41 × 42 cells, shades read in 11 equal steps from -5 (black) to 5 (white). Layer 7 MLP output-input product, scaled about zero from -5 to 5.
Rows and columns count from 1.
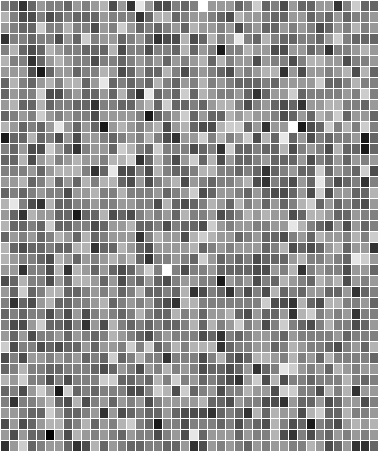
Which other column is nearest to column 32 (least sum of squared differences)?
4
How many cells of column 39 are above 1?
5
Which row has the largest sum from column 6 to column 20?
15
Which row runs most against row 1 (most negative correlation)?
34
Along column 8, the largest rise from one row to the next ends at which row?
36
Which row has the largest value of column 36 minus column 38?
17
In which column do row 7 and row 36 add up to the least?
40
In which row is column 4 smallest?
6
